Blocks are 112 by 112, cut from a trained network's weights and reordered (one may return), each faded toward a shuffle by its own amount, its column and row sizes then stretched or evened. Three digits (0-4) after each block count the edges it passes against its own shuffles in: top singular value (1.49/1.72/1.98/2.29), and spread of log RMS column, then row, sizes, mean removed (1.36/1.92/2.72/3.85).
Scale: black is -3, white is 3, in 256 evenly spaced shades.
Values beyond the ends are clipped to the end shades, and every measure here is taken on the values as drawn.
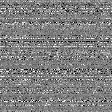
3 0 4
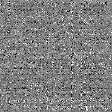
1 2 2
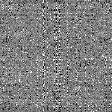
2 3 0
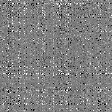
1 3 3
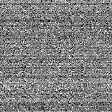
3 1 0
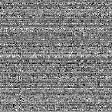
4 1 3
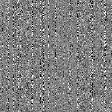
1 4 1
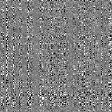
3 4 3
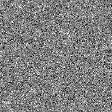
0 1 2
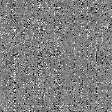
0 3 1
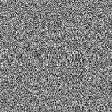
3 1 0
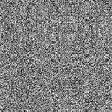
3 1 0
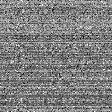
4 0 0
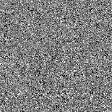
0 1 2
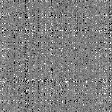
2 3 3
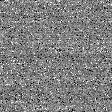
0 0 1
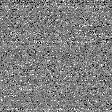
0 0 2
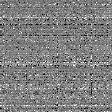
4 2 3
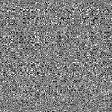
2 0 3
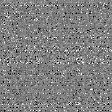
0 2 3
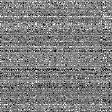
4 2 3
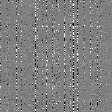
3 4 1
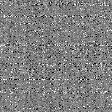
0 1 3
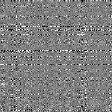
4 3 4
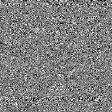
0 2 3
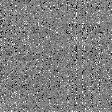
0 3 1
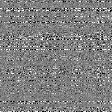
3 2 4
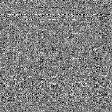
2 1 3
